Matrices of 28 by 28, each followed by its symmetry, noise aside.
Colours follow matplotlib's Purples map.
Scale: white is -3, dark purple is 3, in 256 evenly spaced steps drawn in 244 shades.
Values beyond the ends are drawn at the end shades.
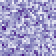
no symmetry.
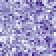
antisymmetric.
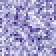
symmetric across the other diagonal.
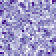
symmetric.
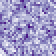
symmetric across the other diagonal.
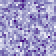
no symmetry.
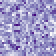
mirrored top to bottom.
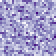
same after a half turn.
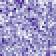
antisymmetric.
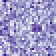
mirrored top to bottom.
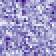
antisymmetric.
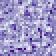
symmetric.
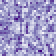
mirrored top to bottom.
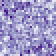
same after a half turn.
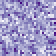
antisymmetric.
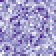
symmetric across the other diagonal.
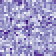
same after a half turn.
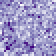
symmetric across the other diagonal.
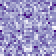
mirrored left to right.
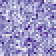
symmetric.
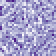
symmetric.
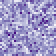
same after a half turn.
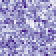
symmetric across the other diagonal.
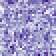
antisymmetric.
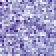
antisymmetric.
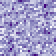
same after a half turn.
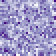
antisymmetric.
